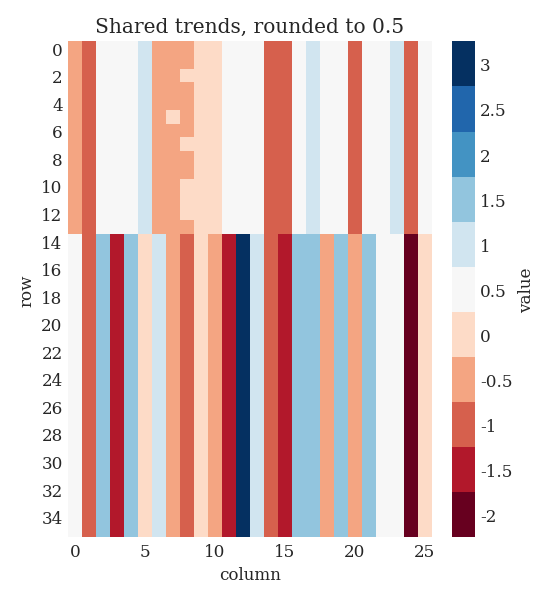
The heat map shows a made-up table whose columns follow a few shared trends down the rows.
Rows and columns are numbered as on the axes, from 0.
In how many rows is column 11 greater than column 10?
14
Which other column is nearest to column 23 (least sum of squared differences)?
22
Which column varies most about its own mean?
12
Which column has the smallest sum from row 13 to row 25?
24
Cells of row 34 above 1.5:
1
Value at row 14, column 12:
3
